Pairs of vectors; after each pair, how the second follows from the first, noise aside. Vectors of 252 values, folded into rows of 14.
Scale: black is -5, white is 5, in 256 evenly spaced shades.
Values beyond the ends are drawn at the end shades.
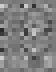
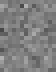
shrunk.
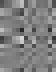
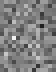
shuffled.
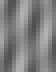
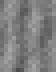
negated, shrunk.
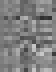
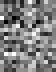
reversed, negated, scaled up.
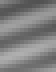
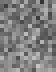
shuffled.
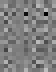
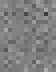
shrunk.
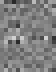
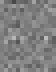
shrunk.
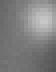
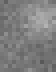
shrunk.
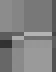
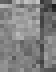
wrapped around.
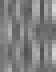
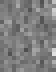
partly zeroed.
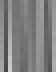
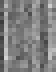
wrapped around.
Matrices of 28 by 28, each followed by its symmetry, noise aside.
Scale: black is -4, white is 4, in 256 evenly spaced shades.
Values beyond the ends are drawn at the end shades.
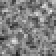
symmetric across the other diagonal.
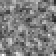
antisymmetric.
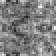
mirrored top to bottom.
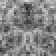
mirrored left to right.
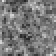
no symmetry.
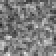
no symmetry.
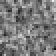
no symmetry.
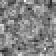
symmetric.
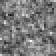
same after a half turn.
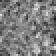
mirrored top to bottom.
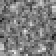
same after a half turn.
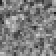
no symmetry.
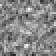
same after a half turn.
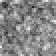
symmetric.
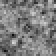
symmetric across the other diagonal.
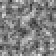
same after a half turn.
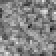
symmetric across the other diagonal.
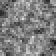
same after a half turn.
